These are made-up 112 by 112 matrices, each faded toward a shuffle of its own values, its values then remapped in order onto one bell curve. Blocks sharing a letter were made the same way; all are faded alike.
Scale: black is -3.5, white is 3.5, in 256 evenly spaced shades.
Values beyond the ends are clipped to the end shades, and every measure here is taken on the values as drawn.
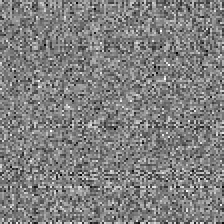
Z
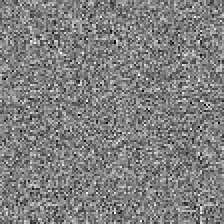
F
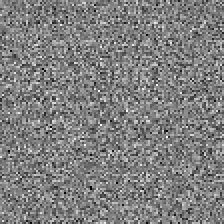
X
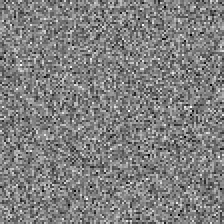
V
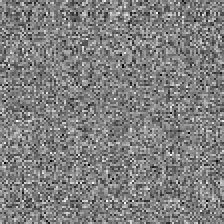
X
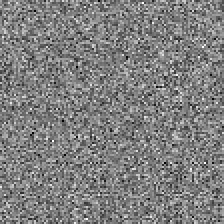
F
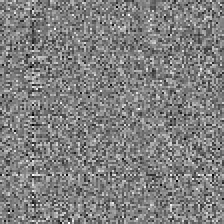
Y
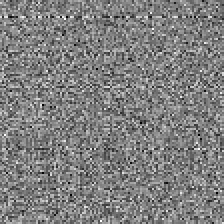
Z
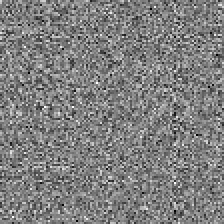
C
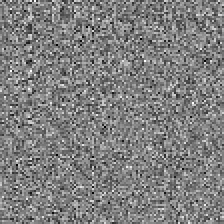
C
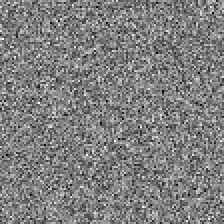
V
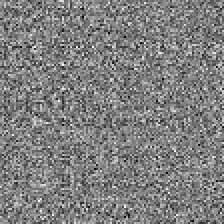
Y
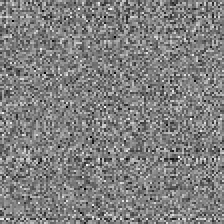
Y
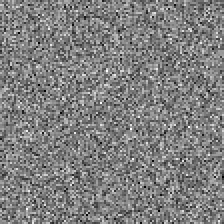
V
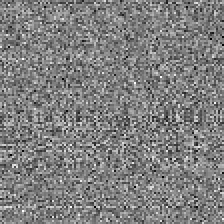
Z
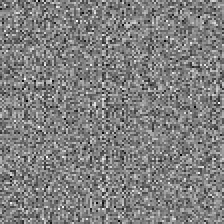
C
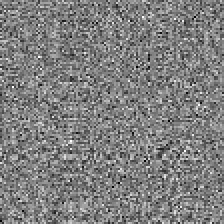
C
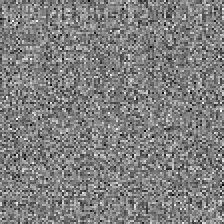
X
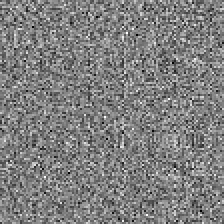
C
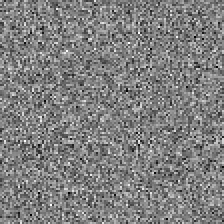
F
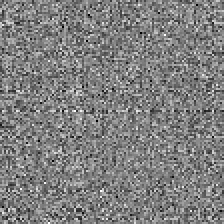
Y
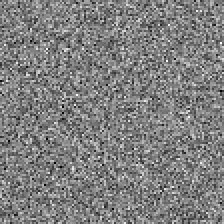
V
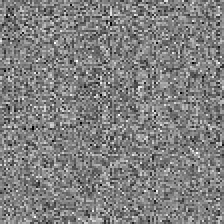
C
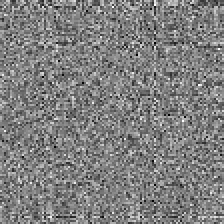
Y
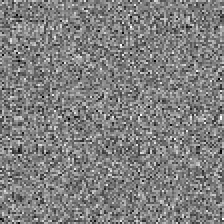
F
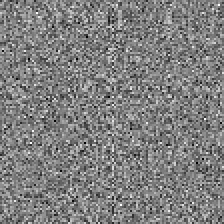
C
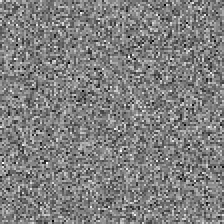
V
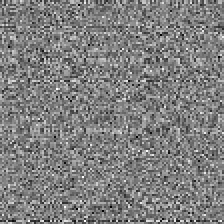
Z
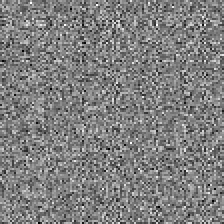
Y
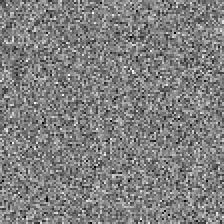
V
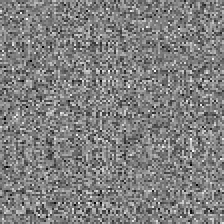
Y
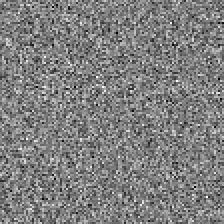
F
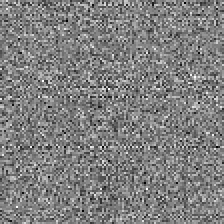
Z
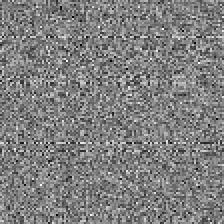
Z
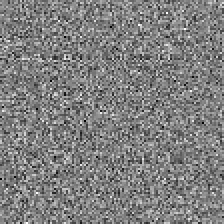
C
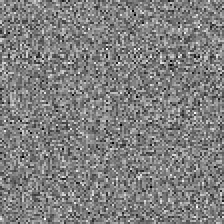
F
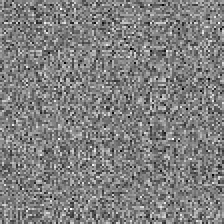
X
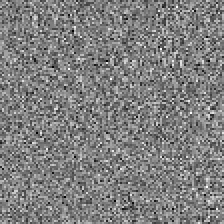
F
